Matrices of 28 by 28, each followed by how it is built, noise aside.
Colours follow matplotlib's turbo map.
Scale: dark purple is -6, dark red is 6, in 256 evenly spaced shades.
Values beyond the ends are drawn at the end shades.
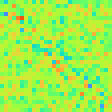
banded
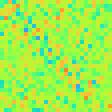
banded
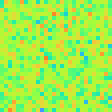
noise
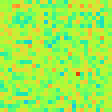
blocks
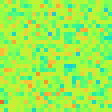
noise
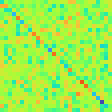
diagonal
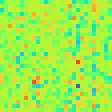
uneven columns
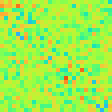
banded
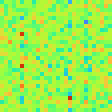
uneven columns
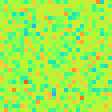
noise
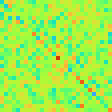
diagonal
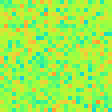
noise
